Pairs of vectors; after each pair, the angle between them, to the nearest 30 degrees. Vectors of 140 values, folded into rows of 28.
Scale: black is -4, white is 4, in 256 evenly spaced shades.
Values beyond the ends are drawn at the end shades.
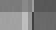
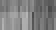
30 degrees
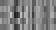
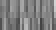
90 degrees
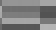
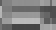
30 degrees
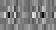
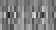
30 degrees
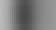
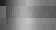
150 degrees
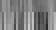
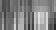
150 degrees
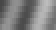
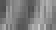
30 degrees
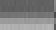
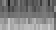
30 degrees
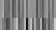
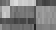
90 degrees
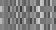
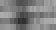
90 degrees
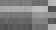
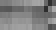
150 degrees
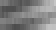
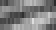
120 degrees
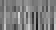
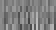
150 degrees
